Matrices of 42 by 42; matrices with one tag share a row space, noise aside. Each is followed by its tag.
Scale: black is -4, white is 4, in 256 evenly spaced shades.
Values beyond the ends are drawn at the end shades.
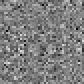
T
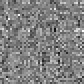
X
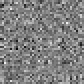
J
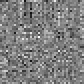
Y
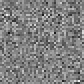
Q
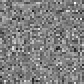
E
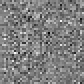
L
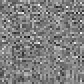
E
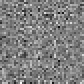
Y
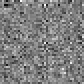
T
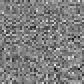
Q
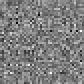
J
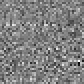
Q
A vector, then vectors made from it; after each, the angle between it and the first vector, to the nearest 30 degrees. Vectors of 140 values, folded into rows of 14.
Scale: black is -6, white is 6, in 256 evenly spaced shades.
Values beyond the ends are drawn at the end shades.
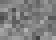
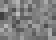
60 degrees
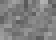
60 degrees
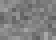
30 degrees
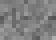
30 degrees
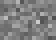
120 degrees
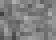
90 degrees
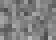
120 degrees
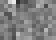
90 degrees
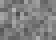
150 degrees
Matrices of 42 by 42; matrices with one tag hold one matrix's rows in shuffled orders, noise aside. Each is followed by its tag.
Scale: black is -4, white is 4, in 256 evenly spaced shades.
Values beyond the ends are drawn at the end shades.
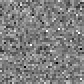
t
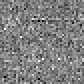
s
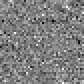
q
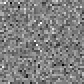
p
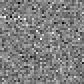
p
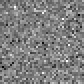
q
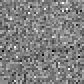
q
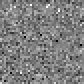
t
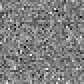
t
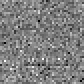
s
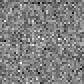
s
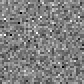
p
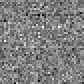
s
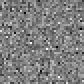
t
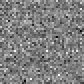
t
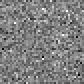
q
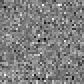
s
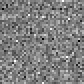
q
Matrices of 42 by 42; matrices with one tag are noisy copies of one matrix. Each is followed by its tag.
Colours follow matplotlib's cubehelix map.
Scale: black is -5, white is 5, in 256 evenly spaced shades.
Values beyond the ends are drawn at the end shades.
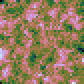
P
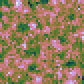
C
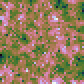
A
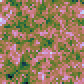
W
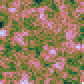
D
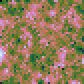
P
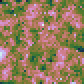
P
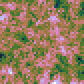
A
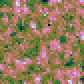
C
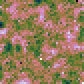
D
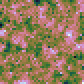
D
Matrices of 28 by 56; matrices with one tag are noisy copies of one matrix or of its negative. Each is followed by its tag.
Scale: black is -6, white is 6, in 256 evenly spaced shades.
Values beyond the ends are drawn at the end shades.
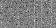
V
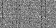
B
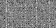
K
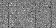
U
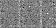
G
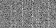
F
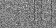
V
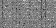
B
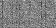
B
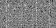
K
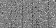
F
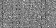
B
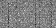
U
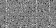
K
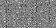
K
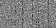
F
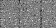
G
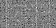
K
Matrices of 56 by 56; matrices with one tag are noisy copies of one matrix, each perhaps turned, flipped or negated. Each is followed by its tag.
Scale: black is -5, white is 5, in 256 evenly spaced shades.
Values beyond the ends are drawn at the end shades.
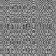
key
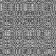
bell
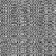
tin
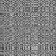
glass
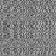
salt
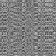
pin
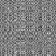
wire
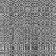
glass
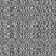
salt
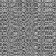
pin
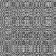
bell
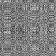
bell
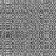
glass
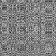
bell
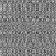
pin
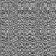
salt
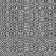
key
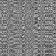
pin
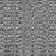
pin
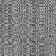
tin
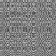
key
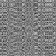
pin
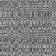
tin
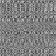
pin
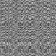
salt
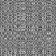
wire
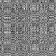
bell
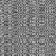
tin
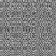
key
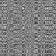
pin
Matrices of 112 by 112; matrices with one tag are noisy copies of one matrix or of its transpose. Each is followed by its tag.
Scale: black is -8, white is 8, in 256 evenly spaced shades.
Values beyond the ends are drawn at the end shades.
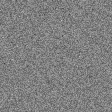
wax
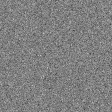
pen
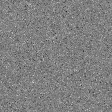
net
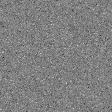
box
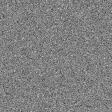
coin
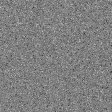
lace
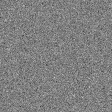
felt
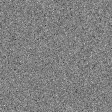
wax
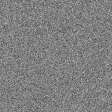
felt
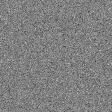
felt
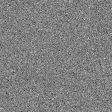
coin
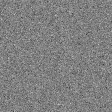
coin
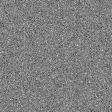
box
